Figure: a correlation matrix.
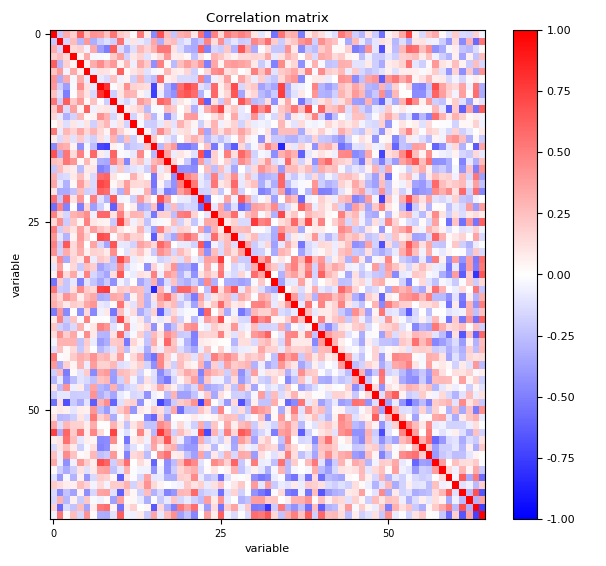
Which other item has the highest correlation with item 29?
53
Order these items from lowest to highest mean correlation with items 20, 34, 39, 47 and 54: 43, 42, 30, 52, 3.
42, 30, 3, 52, 43
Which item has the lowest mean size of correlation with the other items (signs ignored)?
12
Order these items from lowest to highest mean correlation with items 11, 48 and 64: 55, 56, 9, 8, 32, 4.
9, 56, 8, 4, 55, 32
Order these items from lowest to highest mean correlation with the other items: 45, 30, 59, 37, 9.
59, 37, 45, 9, 30
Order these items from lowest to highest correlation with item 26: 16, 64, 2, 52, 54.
64, 54, 2, 52, 16
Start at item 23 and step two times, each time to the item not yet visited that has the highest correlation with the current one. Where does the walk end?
49
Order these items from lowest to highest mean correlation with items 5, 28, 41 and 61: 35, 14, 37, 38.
37, 38, 14, 35
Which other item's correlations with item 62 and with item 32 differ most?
51
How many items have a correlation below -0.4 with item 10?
3
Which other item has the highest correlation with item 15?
32
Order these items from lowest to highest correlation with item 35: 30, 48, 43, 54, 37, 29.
37, 30, 48, 29, 43, 54
